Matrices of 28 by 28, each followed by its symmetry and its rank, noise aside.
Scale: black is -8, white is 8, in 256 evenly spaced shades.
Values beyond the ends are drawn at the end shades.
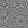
symmetric, rank two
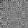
no symmetry, rank three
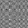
symmetric, rank one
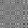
symmetric, rank one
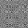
no symmetry, rank two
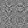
no symmetry, rank three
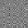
no symmetry, rank two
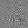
no symmetry, rank two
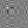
symmetric, rank one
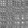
symmetric, rank two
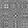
symmetric, rank two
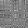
no symmetry, rank two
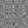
antisymmetric, rank two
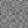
no symmetry, rank two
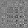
symmetric, rank two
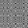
no symmetry, rank two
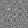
symmetric, rank two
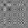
symmetric, rank two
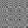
symmetric, rank two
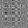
no symmetry, rank two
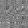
no symmetry, rank three
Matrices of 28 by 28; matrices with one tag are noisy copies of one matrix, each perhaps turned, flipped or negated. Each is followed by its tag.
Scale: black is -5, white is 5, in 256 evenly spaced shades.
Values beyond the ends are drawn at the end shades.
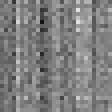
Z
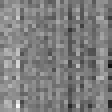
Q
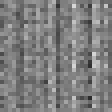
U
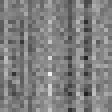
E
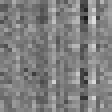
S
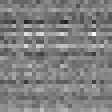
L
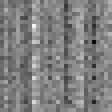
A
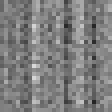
A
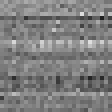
Z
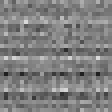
U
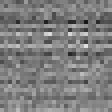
L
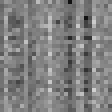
E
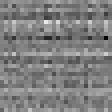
U
